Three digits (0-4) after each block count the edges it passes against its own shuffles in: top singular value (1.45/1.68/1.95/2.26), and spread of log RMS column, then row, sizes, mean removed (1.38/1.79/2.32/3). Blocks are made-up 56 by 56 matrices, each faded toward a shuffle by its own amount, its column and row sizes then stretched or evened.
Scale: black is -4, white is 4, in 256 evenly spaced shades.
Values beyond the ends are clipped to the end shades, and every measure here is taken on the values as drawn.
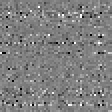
1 1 3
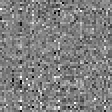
3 2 1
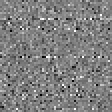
3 0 2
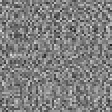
3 1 1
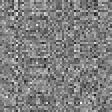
4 2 1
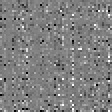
0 3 3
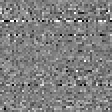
3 0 3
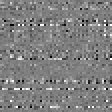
3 1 4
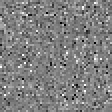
0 2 1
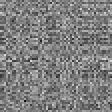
4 0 2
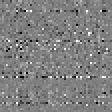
2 1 3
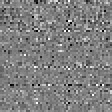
3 1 3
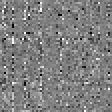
1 3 2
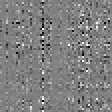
1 4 2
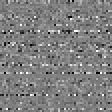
0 0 4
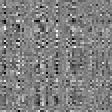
4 4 2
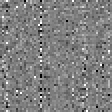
3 3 0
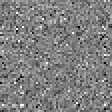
1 1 0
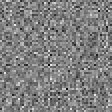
4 0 1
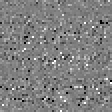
0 0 2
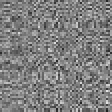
4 3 0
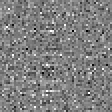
2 1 1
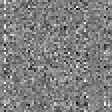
2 3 1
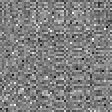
4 0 0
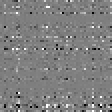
2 2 4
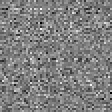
3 0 2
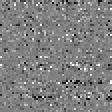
0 1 3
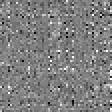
1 3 2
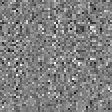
3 2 2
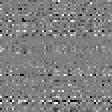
4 2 4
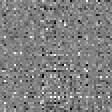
2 3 3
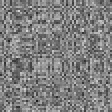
4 1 0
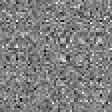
3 1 1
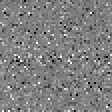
0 0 1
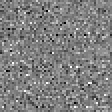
0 0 2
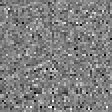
2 0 2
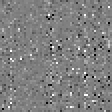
1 2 1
